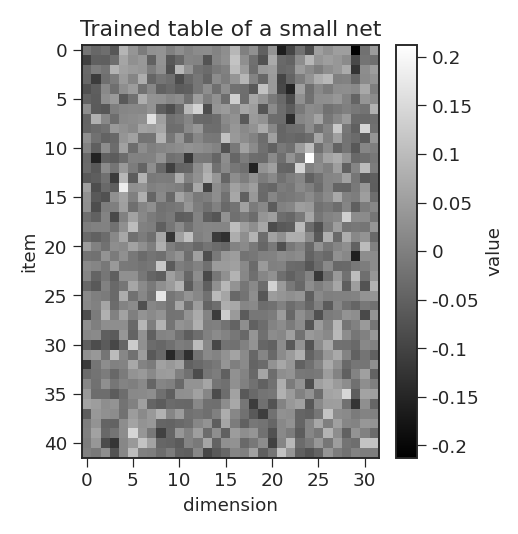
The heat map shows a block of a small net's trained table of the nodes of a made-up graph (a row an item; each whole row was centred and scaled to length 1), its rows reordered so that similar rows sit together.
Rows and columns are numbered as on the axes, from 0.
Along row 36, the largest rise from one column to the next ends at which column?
30
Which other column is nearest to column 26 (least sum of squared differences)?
6
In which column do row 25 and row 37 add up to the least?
19
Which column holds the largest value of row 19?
11
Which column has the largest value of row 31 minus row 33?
3
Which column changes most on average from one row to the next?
10
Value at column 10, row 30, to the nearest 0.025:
0
